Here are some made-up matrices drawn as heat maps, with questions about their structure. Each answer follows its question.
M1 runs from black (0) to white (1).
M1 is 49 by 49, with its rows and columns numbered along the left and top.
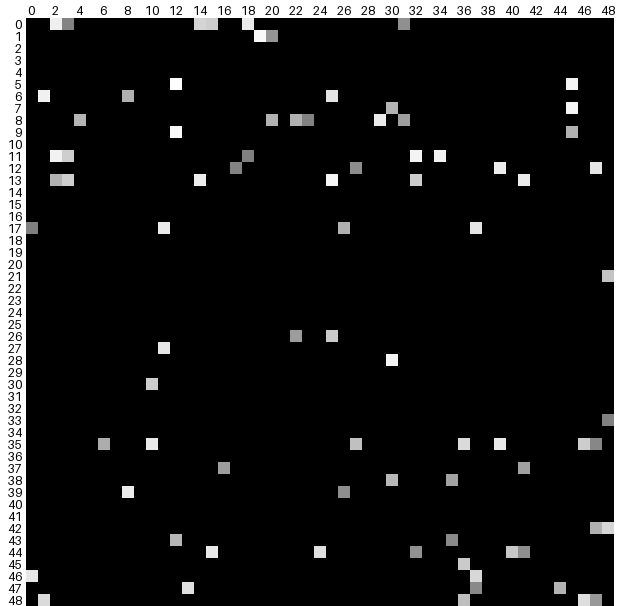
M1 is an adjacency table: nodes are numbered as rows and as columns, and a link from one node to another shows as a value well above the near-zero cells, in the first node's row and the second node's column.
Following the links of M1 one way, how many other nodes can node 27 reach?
6
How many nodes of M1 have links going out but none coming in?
9
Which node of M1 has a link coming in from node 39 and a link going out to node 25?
node 26
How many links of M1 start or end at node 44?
6
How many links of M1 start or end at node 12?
7
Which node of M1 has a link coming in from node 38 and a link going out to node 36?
node 35
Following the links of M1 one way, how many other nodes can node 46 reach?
10
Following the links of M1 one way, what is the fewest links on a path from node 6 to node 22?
2
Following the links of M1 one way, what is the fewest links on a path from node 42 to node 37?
2
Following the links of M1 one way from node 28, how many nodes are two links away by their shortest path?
1
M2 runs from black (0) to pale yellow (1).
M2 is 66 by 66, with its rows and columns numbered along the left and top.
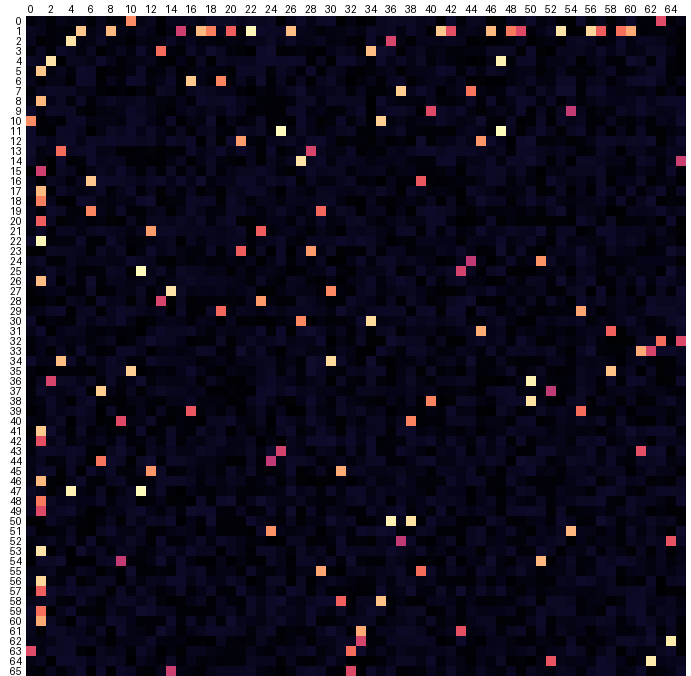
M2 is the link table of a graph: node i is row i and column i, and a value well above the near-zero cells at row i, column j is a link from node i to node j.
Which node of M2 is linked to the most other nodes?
node 1
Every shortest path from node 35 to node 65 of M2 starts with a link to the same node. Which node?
node 10
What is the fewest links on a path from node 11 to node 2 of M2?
3
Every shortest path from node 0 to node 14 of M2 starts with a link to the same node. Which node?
node 63
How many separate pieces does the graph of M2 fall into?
4
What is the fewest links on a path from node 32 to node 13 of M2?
7
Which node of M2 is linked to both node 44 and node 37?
node 7
